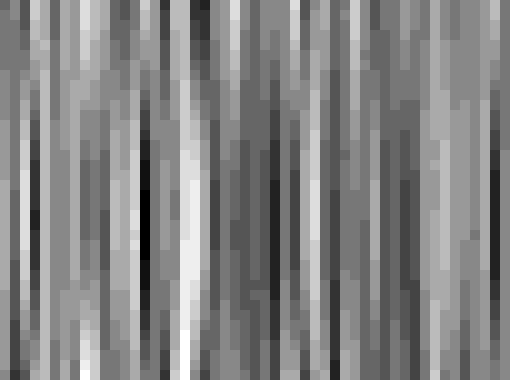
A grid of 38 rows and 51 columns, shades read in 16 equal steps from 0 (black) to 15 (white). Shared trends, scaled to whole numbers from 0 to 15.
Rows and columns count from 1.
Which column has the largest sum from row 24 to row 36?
19
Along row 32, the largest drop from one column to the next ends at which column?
15
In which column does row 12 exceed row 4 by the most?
20
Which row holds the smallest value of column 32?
1
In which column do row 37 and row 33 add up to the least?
34
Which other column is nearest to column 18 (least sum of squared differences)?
10
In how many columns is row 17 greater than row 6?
21
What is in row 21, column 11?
6
